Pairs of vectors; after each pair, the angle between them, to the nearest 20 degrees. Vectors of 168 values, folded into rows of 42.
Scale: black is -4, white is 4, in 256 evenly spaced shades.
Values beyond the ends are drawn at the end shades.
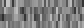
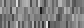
80 degrees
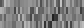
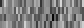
40 degrees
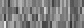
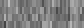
160 degrees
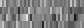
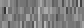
80 degrees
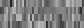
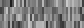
20 degrees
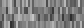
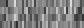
100 degrees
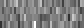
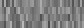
80 degrees
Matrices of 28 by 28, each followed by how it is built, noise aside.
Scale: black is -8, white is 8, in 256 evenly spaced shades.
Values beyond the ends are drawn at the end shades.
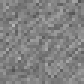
Hankel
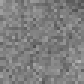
smooth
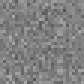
repeating rows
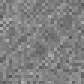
Hankel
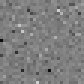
sparse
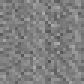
repeating rows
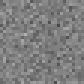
repeating rows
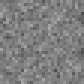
repeating rows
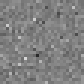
sparse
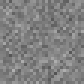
Hankel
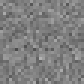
repeating columns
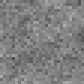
smooth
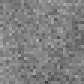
smooth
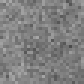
smooth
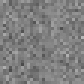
repeating rows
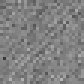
Hankel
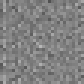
repeating rows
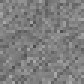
Hankel
